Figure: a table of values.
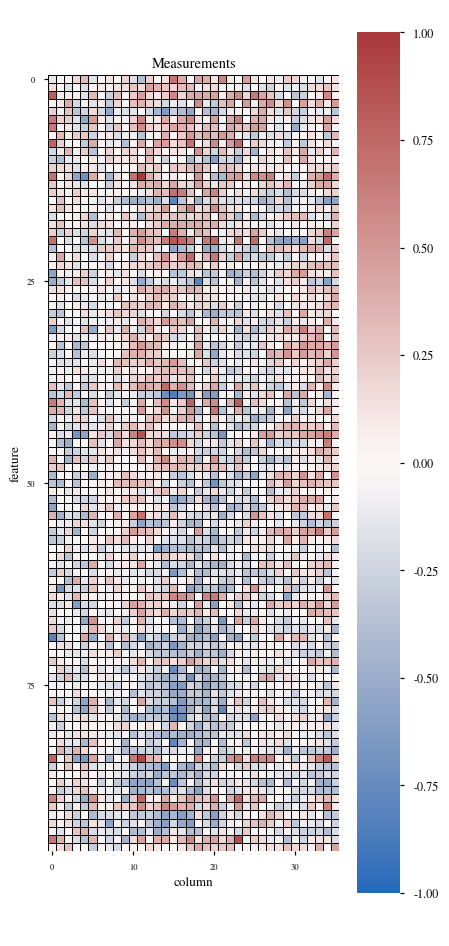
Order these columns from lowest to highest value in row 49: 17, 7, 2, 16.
16, 17, 2, 7
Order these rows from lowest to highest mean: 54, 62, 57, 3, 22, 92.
92, 62, 57, 54, 22, 3
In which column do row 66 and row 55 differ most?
11
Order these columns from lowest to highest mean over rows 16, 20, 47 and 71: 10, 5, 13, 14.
10, 13, 5, 14
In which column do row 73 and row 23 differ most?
15
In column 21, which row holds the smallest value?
78
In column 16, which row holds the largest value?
20
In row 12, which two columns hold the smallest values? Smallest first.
4, 3
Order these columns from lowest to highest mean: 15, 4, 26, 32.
4, 15, 26, 32
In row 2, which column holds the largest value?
0
